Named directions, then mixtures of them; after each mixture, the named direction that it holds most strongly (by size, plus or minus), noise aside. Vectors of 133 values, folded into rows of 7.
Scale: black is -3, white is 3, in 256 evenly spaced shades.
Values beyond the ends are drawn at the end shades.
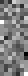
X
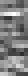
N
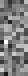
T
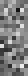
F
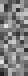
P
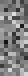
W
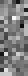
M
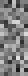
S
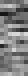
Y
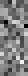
S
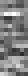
N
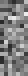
T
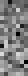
F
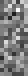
W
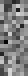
P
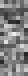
Y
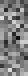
W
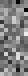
M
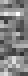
N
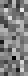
S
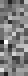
T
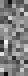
T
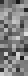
M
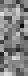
M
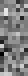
F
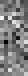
W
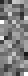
X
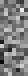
F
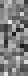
T
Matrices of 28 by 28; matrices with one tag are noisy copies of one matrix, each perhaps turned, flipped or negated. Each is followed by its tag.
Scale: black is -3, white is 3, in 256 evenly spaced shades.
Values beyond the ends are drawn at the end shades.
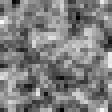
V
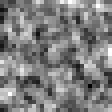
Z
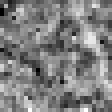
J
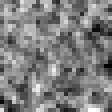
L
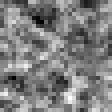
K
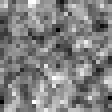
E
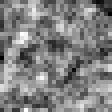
J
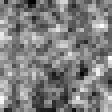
E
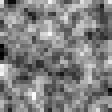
V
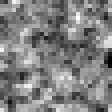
V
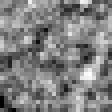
J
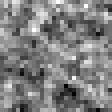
K
